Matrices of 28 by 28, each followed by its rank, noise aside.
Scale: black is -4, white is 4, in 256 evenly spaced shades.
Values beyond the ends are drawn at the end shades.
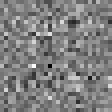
four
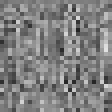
four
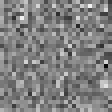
six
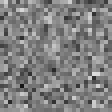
five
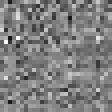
seven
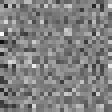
four
